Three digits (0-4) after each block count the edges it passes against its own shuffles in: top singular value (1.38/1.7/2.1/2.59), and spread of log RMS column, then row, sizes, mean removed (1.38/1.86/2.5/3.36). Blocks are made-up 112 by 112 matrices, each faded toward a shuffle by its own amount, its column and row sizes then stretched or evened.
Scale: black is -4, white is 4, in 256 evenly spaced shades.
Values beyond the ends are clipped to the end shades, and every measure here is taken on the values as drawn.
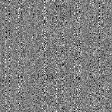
2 4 0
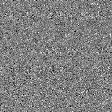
2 0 2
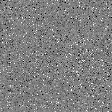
2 1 1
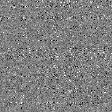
2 2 3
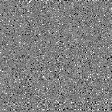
3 1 2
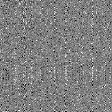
3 3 0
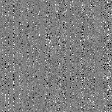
1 4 1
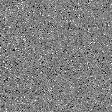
1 1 0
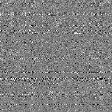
3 2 4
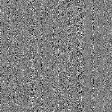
0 4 0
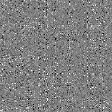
2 3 1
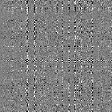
4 4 3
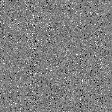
0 3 0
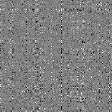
4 3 2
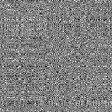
4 0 3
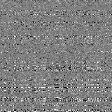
4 1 4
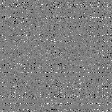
1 2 3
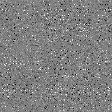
0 1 3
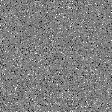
2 1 0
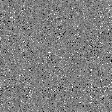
0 2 2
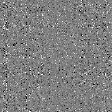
0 3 2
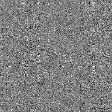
1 3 2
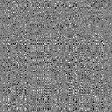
4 3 2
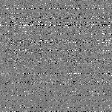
1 2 4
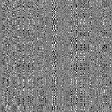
4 4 0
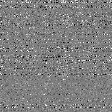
0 1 4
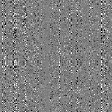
4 4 0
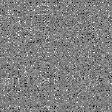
2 3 3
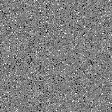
2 2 0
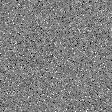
0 0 0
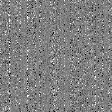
1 4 0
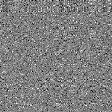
3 0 2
